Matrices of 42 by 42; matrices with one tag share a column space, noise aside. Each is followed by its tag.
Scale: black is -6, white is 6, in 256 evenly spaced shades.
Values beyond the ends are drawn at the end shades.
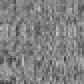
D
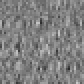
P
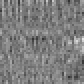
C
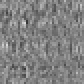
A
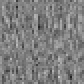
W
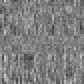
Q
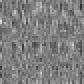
A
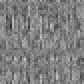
W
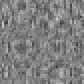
A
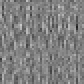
W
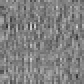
W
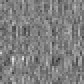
D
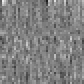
C
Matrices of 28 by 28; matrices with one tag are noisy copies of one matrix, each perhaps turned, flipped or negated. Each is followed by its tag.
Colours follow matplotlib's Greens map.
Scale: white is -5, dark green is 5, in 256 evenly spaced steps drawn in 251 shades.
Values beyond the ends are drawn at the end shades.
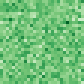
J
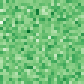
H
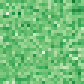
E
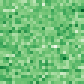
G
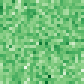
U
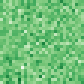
J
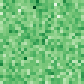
U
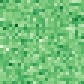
U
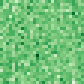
G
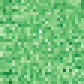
E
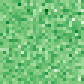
H
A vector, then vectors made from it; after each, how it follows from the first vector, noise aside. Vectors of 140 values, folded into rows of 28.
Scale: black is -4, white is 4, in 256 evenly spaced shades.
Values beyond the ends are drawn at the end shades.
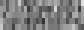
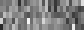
sign-scrambled.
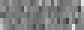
partly zeroed.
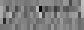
reversed, partly zeroed.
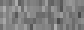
wrapped around, negated, shrunk.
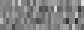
partly zeroed.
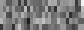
sign-scrambled.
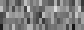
sign-scrambled.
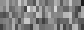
sign-scrambled.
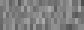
negated, shrunk.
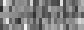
wrapped around.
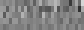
partly zeroed.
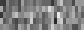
wrapped around.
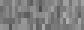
wrapped around, negated, shrunk.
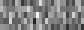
wrapped around.
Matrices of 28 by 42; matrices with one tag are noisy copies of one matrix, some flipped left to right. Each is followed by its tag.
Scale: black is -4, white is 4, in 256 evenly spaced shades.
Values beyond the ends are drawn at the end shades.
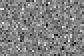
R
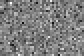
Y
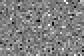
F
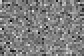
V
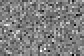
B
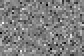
R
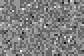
R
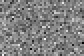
F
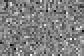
Y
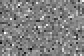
F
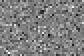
B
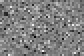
B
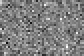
V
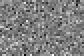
Y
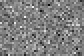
B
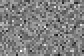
R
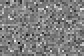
R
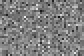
B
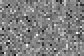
V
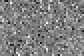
Y
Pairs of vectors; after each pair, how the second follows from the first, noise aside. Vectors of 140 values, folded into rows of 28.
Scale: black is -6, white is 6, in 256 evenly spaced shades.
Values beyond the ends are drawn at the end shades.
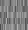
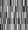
scaled up.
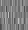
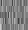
negated.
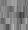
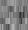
copied.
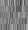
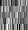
reversed, negated, scaled up.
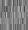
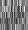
negated, scaled up.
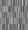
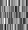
reversed, negated, scaled up.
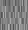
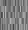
copied.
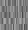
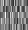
reversed, negated, scaled up.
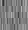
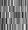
reversed, negated, scaled up.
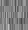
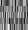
scaled up.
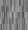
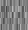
copied.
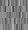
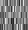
negated, scaled up.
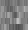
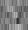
negated.
